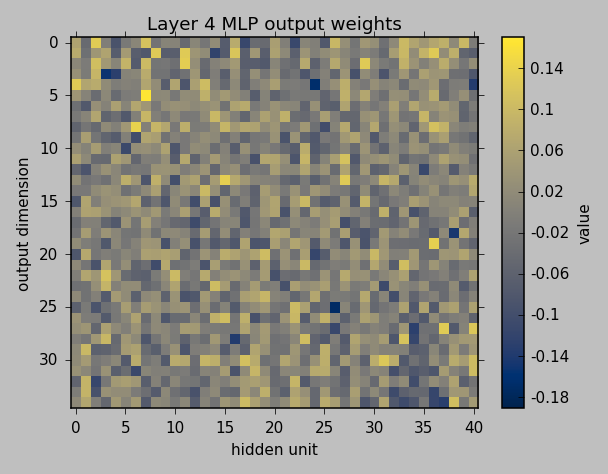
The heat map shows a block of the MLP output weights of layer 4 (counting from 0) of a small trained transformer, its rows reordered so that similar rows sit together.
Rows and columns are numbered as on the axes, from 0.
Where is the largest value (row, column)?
5, 7
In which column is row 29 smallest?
11
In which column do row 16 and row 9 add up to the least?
21
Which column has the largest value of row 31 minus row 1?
40
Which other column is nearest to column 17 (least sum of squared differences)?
4
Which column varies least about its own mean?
39
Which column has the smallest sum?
24
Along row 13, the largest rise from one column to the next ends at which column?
8
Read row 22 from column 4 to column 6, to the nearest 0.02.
0.04 -0.04 -0.06
